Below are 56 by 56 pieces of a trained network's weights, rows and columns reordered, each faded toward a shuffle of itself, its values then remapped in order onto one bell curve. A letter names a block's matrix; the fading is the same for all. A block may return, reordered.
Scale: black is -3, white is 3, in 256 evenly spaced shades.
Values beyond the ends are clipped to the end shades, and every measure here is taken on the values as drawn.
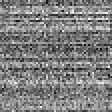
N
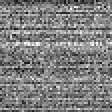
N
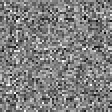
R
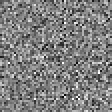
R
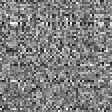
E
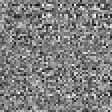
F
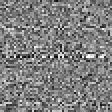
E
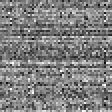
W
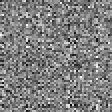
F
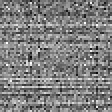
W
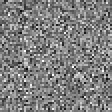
R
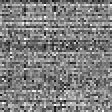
W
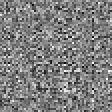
F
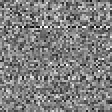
E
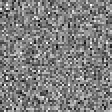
R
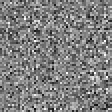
F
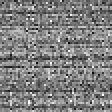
W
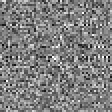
E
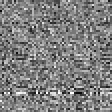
E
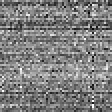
W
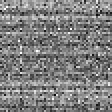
W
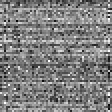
W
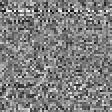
E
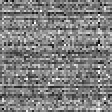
W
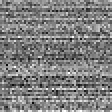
N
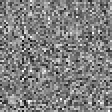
F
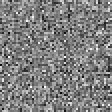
F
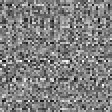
E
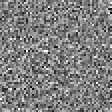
R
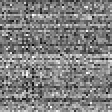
W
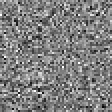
R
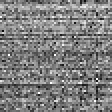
W
